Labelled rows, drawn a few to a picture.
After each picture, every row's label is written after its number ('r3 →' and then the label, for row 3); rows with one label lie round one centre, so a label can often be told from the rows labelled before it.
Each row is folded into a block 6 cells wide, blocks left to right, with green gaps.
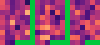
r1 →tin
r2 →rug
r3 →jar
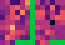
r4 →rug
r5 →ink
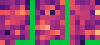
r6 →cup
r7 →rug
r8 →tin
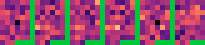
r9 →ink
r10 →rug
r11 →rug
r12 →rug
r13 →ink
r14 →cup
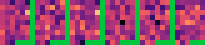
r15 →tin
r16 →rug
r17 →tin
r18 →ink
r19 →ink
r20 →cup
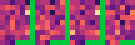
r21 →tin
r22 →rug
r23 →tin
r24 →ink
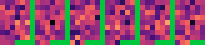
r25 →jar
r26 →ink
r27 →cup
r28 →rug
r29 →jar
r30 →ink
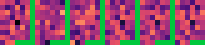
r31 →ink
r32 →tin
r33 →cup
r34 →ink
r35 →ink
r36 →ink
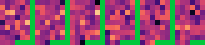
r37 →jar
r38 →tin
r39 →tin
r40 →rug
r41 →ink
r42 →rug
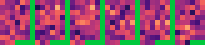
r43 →ink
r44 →cup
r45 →cup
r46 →jar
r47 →jar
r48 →rug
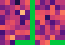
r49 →rug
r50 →ink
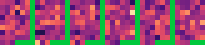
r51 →rug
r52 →cup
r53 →cup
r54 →tin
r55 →jar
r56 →jar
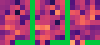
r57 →rug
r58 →rug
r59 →cup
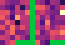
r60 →ink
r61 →tin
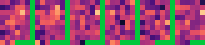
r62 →cup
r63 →cup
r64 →tin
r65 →ink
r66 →jar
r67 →tin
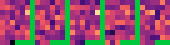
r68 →tin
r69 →ink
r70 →tin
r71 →cup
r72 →jar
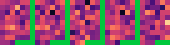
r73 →rug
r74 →rug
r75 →ink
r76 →rug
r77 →jar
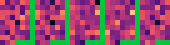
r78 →ink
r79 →ink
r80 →tin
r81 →tin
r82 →ink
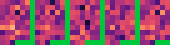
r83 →rug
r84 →rug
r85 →ink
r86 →jar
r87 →rug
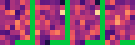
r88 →jar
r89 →tin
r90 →tin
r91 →cup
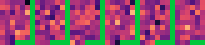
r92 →tin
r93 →jar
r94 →cup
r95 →tin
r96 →ink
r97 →rug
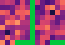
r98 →cup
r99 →rug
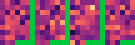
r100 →rug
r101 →jar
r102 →cup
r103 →rug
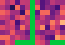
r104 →ink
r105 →jar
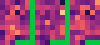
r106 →rug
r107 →tin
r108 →rug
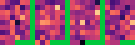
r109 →ink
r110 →cup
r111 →tin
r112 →jar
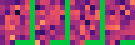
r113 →rug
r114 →cup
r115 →ink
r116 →rug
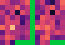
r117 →rug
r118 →rug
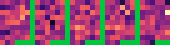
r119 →cup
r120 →ink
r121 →rug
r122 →rug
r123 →tin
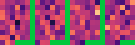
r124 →ink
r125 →ink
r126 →tin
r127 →rug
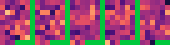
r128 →jar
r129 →jar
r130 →cup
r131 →cup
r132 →tin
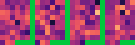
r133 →ink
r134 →ink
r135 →tin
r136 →rug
